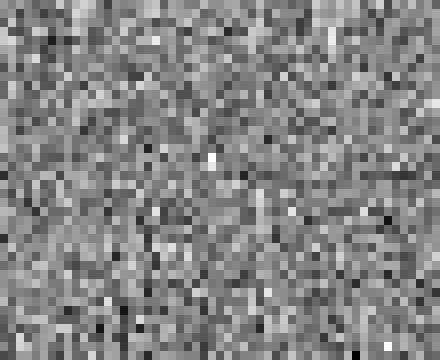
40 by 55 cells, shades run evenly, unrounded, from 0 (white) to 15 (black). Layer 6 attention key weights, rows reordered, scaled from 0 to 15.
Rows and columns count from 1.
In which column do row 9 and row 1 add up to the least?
45
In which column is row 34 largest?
53
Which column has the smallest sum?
33
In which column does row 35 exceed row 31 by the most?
9
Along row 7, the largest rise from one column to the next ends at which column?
6
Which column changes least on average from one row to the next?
23
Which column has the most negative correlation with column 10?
3
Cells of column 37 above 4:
36
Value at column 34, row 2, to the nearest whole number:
10
